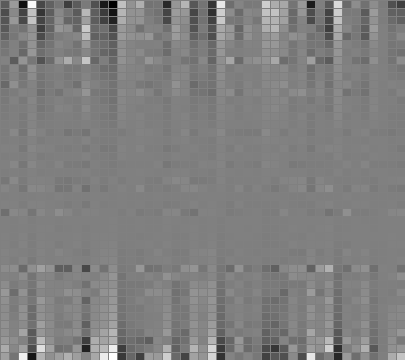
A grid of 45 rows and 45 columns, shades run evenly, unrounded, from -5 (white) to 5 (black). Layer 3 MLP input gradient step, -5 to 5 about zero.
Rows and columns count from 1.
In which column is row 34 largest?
10
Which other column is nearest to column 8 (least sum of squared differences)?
45
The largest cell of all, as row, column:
1, 13
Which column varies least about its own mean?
43
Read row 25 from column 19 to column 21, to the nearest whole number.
0 0 0
